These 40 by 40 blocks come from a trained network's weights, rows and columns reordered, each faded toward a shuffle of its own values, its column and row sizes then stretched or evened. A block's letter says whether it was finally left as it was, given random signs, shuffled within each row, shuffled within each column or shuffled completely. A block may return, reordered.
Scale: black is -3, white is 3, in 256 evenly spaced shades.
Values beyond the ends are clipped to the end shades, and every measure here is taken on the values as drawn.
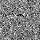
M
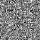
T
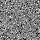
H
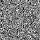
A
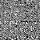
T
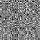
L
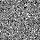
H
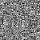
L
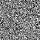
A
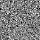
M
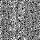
A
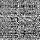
L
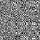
L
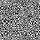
L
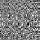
L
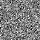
A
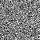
H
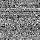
M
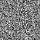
A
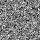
H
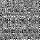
L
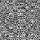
L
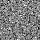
H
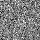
H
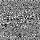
M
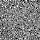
M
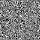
T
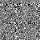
T
